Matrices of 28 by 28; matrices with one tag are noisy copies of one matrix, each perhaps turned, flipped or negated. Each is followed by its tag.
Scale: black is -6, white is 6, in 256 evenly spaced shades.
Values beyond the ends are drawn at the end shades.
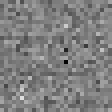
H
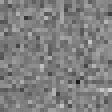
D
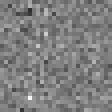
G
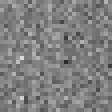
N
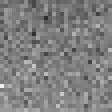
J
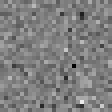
G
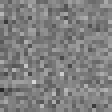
D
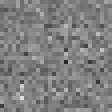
H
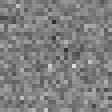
N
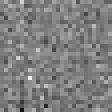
D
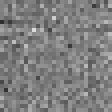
D
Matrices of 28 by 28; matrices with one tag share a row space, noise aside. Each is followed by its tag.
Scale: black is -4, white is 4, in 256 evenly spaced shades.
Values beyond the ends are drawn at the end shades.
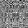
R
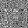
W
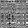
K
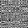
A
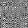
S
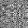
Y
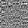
A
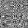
Y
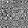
W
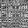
A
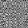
S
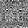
R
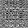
R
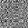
W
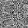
Y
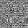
R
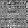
K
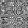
Y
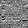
A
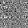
S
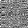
A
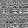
R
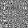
S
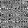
A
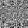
Y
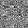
Y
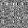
Y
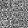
W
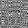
A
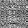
K
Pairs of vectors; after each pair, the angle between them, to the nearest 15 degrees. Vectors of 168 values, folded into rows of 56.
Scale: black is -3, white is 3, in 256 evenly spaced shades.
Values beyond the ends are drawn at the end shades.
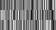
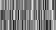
165 degrees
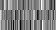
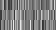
150 degrees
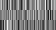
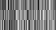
120 degrees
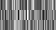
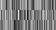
165 degrees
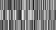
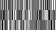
60 degrees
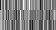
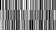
15 degrees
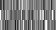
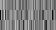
150 degrees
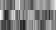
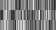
135 degrees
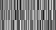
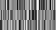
105 degrees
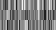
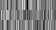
60 degrees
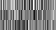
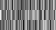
90 degrees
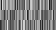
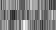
45 degrees
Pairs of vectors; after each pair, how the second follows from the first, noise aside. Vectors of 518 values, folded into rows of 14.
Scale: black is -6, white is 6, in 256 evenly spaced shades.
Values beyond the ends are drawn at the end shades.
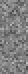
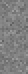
negated, shrunk.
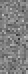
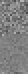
wrapped around, partly zeroed.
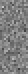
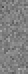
negated, shrunk.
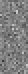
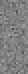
negated, shrunk.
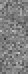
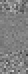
wrapped around, partly zeroed.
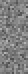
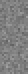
negated, shrunk.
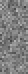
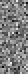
reversed, scaled up.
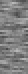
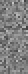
sign-scrambled.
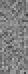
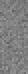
shrunk.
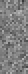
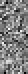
reversed, scaled up.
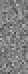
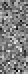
wrapped around, negated, scaled up.
